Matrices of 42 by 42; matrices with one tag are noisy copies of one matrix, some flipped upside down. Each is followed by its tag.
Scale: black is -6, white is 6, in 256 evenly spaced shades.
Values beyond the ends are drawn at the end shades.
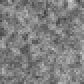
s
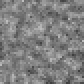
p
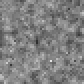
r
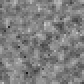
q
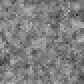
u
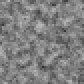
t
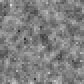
q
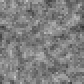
p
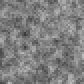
s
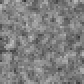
r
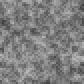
u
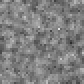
r
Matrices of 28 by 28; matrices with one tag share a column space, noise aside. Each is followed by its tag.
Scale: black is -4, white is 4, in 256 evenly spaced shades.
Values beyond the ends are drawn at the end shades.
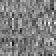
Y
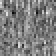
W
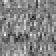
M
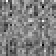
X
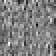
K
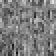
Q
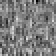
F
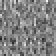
Y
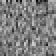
Y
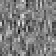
M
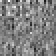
X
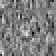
M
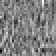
F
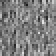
Q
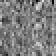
K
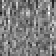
W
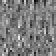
F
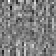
X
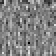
K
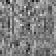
X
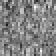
X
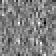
Y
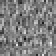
Y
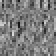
M
